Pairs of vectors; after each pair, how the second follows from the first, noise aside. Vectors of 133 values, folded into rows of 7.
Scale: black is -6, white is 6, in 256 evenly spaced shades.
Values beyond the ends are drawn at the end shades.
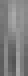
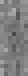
wrapped around, negated, partly zeroed.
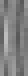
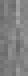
wrapped around, shrunk.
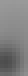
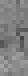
wrapped around, partly zeroed.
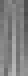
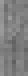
wrapped around, shrunk.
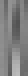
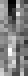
reversed, negated, scaled up.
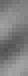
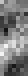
negated, scaled up.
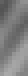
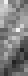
negated, scaled up.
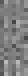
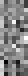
negated, scaled up.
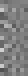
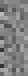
negated.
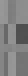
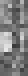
reversed, negated, scaled up.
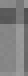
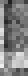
reversed, negated, scaled up.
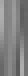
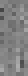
negated, partly zeroed.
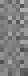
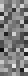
wrapped around, scaled up.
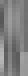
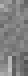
wrapped around, partly zeroed.
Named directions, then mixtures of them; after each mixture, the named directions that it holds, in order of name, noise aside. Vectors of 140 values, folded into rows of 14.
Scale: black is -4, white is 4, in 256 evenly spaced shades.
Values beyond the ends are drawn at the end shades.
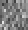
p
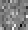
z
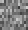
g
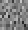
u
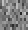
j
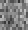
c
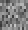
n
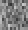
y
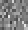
u.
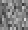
y.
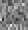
n, y.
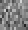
n, p, u.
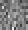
u, z.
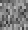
n.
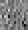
u, y.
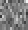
c, g.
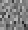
u.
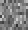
c, g.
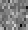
z.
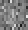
z.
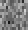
c, y.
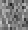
n, y.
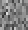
j, u.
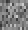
n.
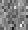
y, z.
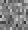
c, g.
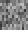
n.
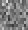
j, u.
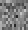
n.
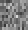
n.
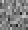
g, j, p.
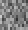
c, p, y.
